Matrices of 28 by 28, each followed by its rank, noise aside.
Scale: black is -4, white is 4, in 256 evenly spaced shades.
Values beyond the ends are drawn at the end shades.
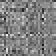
four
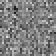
eight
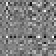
three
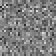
eight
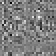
four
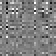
two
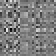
three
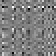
two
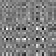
two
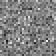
eight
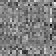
four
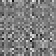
three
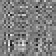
three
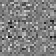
six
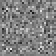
eight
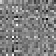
four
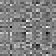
three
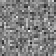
eight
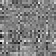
four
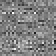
four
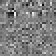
four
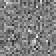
six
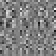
four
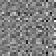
four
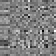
four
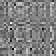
four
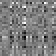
two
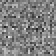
six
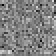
eight
